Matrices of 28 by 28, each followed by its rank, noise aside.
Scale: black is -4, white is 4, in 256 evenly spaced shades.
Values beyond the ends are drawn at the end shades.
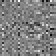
three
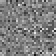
five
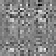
three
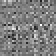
three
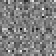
four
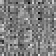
five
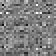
four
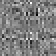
four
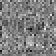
five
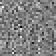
six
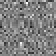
four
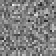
six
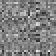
four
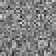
six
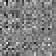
four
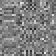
four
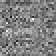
six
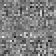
five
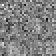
five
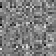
three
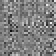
four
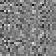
five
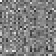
five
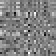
three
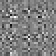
three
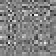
four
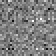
five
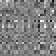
three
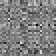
three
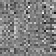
five
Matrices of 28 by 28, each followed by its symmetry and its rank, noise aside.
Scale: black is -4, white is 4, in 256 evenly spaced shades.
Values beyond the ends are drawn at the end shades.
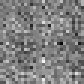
antisymmetric, rank six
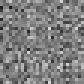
antisymmetric, rank four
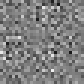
antisymmetric, rank six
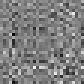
no symmetry, rank four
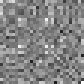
symmetric, rank six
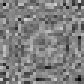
symmetric, rank five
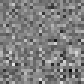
no symmetry, rank five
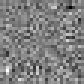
antisymmetric, rank six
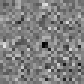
symmetric, rank six
